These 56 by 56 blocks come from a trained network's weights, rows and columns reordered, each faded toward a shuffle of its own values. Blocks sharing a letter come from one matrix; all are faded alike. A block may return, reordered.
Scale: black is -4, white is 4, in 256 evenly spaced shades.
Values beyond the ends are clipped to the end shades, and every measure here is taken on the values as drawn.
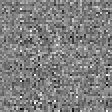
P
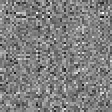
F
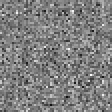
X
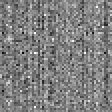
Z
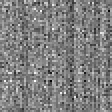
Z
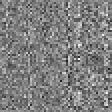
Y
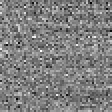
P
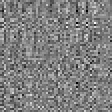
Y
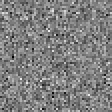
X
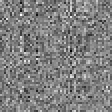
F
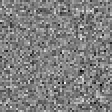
X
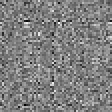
F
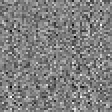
F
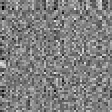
Y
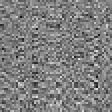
Y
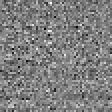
P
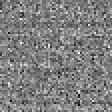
P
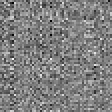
Y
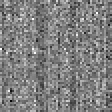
Z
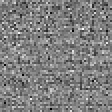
P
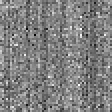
Z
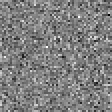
X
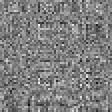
F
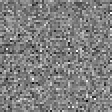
P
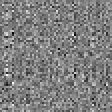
F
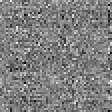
P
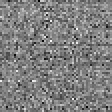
P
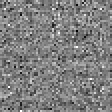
P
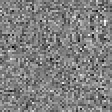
X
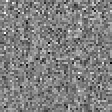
X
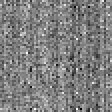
Z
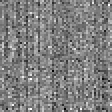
Z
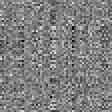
Y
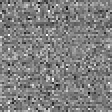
P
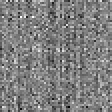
Z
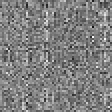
Y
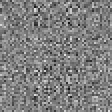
Y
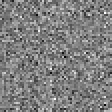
X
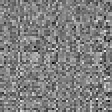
F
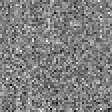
X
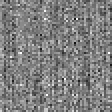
Z
